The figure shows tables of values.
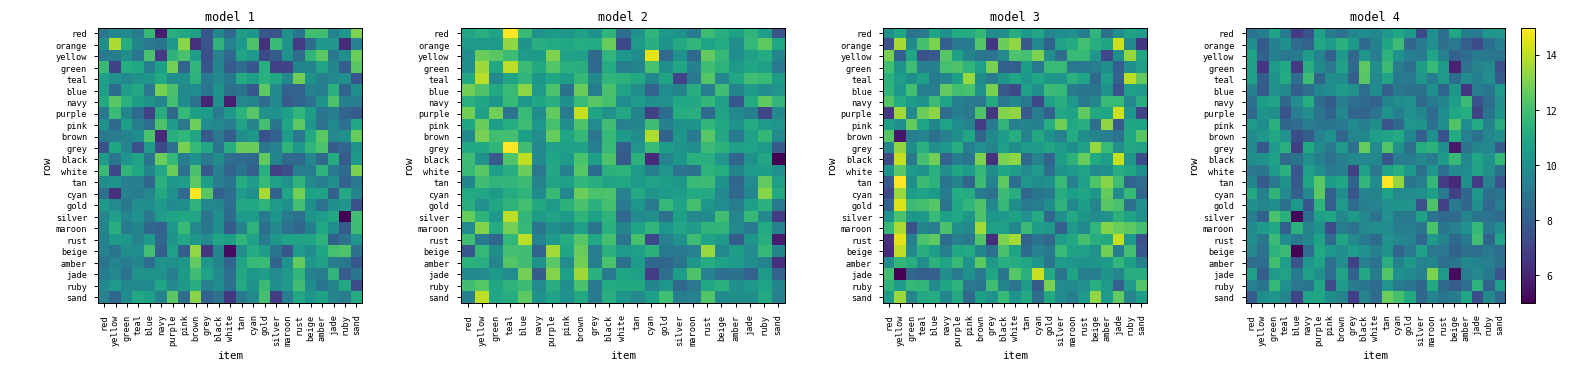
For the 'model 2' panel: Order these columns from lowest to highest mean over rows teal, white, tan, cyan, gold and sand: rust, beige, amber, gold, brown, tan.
amber, beige, tan, gold, rust, brown
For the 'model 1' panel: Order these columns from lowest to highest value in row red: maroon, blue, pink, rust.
rust, maroon, pink, blue
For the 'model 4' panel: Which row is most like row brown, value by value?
red
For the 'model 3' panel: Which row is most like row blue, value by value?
green
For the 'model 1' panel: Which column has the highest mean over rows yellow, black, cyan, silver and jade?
brown
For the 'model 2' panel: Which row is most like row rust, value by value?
black
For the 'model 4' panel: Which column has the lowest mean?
blue
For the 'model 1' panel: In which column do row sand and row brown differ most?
gold
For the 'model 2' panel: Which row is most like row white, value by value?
ruby
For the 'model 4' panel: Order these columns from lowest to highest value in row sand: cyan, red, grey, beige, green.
grey, red, beige, green, cyan
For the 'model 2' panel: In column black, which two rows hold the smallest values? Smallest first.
jade, purple
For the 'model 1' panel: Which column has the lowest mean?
white
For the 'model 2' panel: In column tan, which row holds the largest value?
rust
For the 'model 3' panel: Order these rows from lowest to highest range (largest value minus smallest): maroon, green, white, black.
white, green, maroon, black
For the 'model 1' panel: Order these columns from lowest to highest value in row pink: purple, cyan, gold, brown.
cyan, purple, gold, brown
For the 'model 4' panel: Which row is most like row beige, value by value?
silver
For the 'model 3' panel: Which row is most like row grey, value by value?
sand
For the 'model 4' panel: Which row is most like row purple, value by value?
navy
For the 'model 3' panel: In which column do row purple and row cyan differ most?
jade
